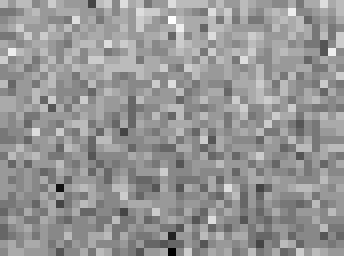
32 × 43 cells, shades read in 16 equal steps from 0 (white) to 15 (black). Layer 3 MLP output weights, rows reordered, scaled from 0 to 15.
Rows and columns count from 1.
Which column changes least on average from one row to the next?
17
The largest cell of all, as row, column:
32, 22
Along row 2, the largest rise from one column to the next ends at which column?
38
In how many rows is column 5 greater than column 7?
16
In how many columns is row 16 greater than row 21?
14
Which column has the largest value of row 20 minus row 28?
27
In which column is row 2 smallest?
37
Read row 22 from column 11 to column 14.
5 9 6 9
